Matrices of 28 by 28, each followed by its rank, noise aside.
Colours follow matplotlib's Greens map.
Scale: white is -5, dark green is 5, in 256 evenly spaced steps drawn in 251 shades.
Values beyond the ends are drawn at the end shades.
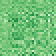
five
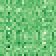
four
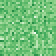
six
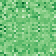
four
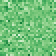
six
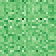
three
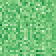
four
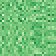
four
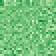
six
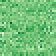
five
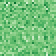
six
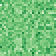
five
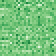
four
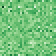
five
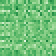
three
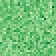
six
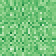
four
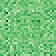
five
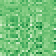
three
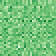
three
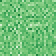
five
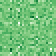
three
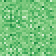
five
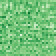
six
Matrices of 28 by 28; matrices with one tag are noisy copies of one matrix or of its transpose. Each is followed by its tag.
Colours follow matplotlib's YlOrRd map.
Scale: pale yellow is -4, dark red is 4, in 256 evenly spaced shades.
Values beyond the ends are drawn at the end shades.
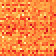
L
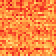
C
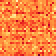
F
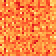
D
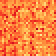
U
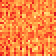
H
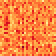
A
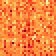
L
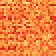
D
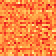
A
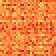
L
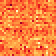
C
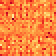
H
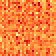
D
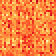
L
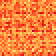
F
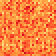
L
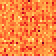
F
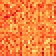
H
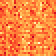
U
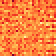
H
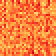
D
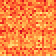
C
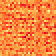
A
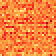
A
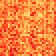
U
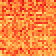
C
